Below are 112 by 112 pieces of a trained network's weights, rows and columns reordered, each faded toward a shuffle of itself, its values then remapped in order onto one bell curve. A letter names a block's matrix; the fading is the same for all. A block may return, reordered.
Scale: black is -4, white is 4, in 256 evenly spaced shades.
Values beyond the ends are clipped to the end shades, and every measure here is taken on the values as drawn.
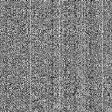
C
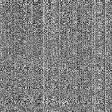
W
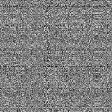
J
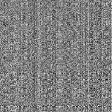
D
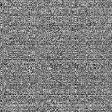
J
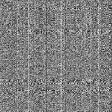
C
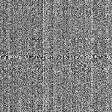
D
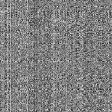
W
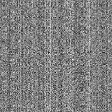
W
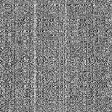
D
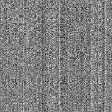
D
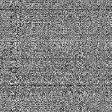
J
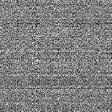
J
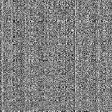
D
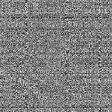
J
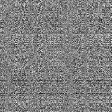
J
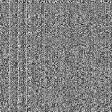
C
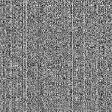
W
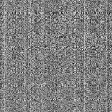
W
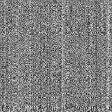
D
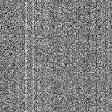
C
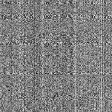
D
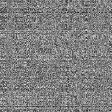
J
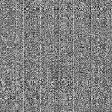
C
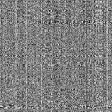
W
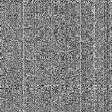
C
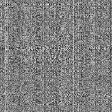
D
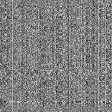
W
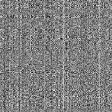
D
